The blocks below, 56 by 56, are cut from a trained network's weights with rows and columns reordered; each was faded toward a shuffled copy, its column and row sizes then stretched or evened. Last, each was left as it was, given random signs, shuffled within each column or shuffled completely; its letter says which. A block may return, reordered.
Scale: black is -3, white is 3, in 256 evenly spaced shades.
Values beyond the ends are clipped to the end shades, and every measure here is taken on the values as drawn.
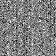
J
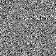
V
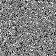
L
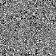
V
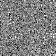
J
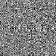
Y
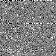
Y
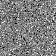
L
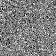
L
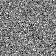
L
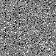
J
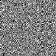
Y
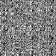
Y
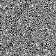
V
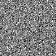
J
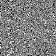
J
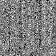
J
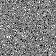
L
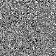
V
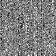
J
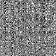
Y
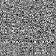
Y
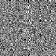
Y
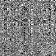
Y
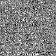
V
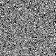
J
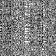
Y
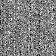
J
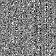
J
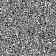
L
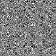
Y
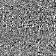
V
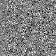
J
